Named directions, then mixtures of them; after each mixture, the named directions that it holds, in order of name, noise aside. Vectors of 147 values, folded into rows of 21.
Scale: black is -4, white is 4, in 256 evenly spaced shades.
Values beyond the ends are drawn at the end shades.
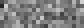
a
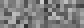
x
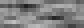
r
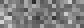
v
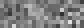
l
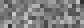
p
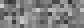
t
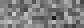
p, r, v.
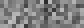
x.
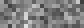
p.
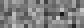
a, l, x.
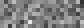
p.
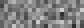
a, l.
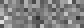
v.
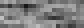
r.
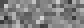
a, r, v.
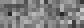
l, r, x.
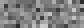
a, r, t.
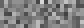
x.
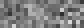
l.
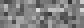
a, t.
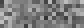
a, v, x.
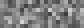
r, t, x.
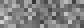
v.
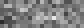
r, v.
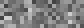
l, t, v.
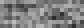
l, r.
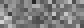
v.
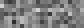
t.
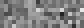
a, l, t.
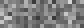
v.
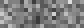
v.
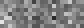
v.
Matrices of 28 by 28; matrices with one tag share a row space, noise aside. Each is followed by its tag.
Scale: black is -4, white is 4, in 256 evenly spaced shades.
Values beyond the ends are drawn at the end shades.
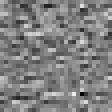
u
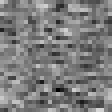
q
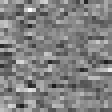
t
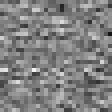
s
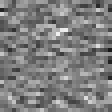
q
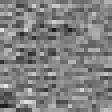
t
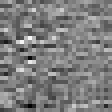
t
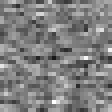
q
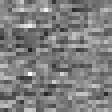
t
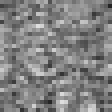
q
